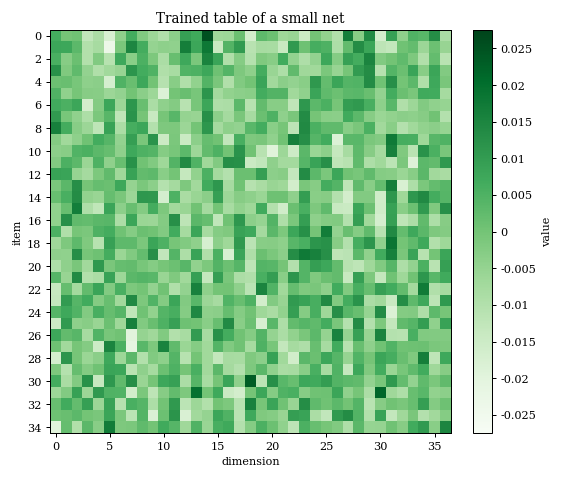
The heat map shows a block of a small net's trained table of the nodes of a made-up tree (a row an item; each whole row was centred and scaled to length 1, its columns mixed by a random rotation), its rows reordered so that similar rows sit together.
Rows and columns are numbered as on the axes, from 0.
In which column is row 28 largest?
34
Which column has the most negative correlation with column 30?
7
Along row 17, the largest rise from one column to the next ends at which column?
31
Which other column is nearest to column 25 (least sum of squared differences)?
24
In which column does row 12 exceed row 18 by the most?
14
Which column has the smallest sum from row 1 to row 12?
10
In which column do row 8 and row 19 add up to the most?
23
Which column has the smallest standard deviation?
8
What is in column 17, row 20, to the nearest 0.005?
0.005
